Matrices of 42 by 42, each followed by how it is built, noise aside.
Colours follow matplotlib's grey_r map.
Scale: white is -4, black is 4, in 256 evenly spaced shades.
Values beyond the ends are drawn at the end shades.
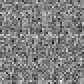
repeating columns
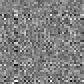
low rank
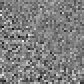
lower triangular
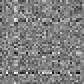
low rank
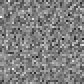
repeating columns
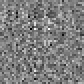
low rank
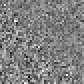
lower triangular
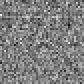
repeating columns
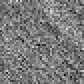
Toeplitz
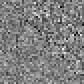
upper triangular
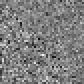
lower triangular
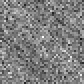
Toeplitz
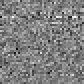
uneven rows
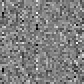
uneven columns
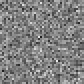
noise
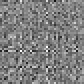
low rank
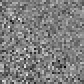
lower triangular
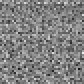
repeating columns
